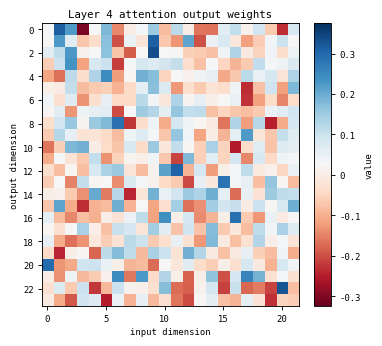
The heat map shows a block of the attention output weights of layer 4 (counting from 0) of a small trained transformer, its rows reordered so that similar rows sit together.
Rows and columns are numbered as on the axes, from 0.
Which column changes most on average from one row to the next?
6
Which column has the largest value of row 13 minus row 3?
15
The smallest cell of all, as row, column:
0, 3
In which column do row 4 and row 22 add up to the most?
20
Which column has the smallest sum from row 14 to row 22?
2
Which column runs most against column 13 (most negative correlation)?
1
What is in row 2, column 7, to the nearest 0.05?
-0.2
